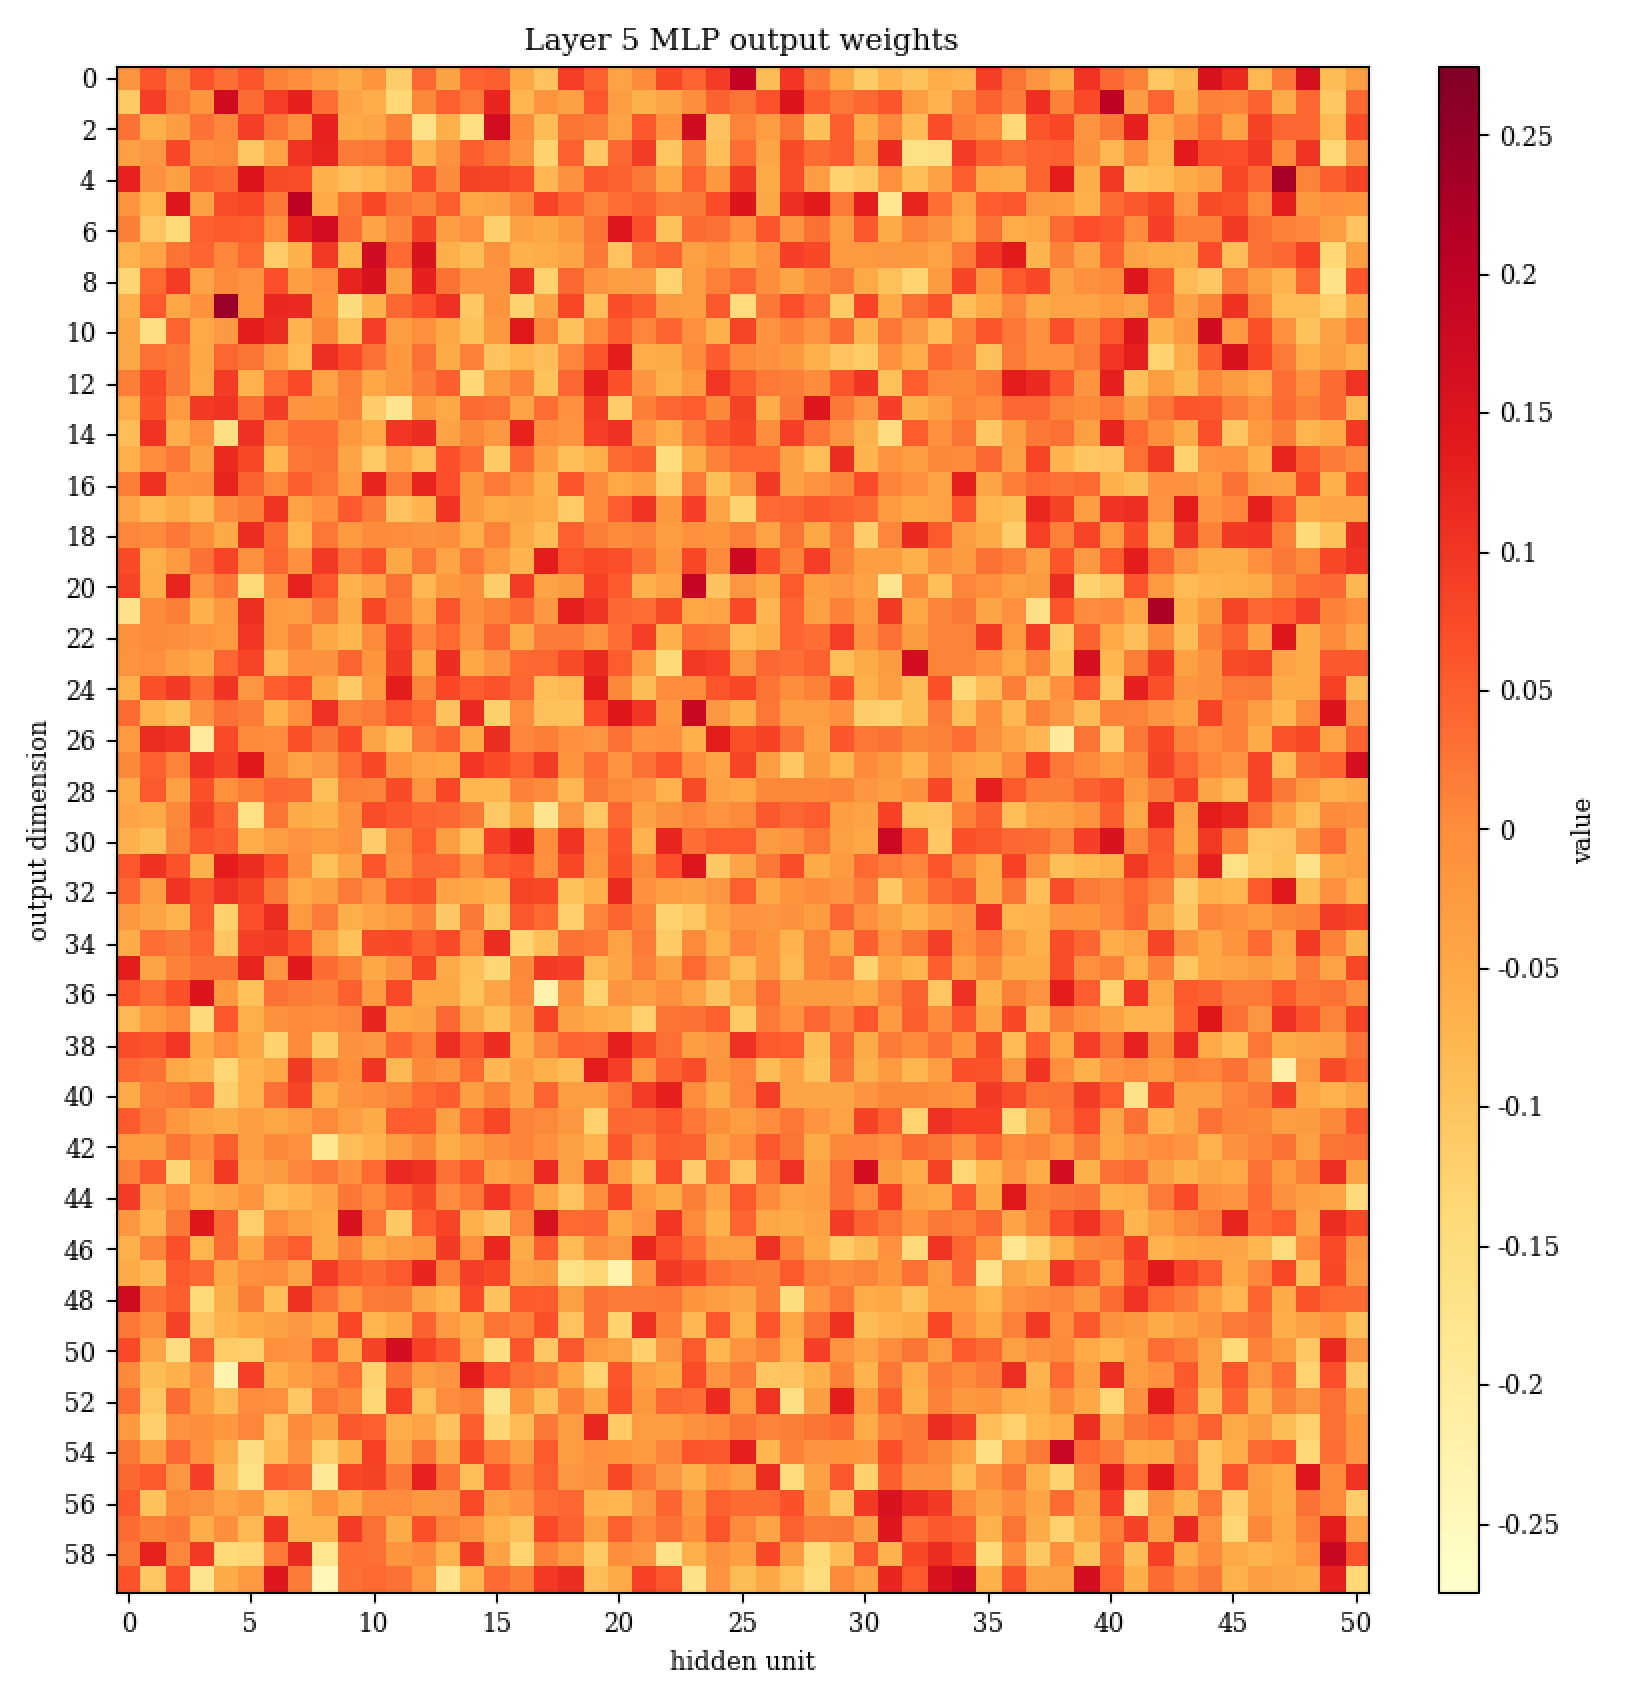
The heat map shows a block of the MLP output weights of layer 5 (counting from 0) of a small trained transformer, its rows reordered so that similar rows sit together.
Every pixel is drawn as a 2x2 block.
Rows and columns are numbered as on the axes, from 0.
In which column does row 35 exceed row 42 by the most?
8
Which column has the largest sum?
12
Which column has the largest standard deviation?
4
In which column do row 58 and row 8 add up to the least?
22
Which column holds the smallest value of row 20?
31
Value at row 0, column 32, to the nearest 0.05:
-0.1
